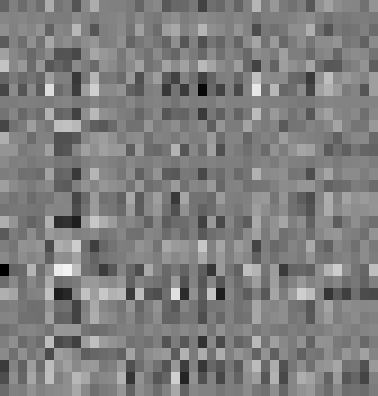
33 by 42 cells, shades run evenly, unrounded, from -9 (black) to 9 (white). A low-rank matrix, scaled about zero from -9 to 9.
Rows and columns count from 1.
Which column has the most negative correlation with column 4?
32
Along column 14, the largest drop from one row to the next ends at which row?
26
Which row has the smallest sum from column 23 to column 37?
8
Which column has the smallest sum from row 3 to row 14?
23
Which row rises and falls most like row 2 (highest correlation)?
3
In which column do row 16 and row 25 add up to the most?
20
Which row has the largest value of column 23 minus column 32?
21
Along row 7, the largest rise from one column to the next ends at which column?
36
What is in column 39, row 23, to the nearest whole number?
1
